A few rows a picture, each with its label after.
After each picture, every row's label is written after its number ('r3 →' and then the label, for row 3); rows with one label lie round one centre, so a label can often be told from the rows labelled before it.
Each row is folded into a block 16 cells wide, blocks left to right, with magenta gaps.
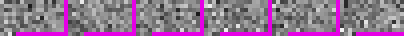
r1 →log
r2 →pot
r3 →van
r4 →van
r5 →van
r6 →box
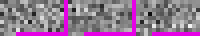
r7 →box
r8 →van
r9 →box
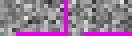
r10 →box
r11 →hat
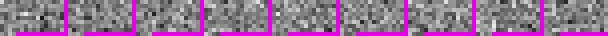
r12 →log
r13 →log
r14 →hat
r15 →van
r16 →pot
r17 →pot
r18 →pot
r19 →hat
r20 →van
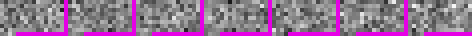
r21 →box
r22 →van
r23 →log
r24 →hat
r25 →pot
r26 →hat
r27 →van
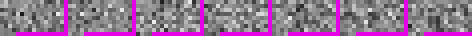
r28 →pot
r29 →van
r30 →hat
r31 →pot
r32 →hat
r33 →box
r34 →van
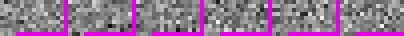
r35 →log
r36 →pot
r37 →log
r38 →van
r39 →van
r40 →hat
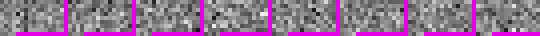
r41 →hat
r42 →hat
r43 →log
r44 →pot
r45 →hat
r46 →box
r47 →pot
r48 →hat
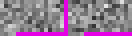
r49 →box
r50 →hat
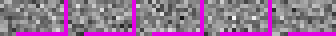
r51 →van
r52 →pot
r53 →van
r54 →hat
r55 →van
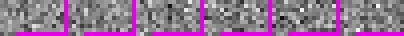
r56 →hat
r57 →box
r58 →box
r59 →van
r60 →box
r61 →hat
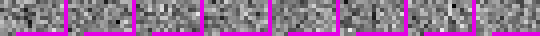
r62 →van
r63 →van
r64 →pot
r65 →log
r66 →box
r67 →box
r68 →log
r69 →hat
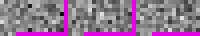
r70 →log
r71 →hat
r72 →hat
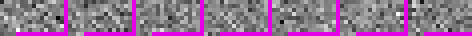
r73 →hat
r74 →log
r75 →box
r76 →log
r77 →van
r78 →pot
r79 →van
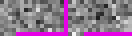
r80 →hat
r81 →van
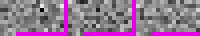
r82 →van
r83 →log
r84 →van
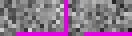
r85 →box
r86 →pot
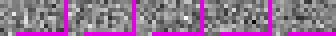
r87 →log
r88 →van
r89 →hat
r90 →van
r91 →van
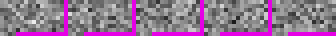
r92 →pot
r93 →van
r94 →van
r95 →box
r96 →van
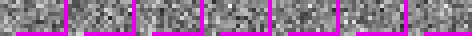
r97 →hat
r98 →log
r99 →hat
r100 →log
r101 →box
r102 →van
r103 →log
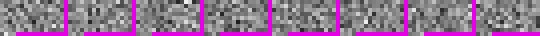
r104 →box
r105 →pot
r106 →hat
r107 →hat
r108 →log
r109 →box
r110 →box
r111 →pot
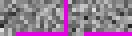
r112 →box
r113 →log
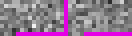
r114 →pot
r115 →hat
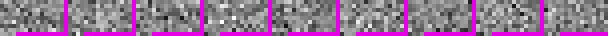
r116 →van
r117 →hat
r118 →van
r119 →hat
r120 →pot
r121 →hat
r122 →pot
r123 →pot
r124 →pot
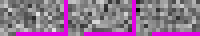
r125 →van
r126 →pot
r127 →van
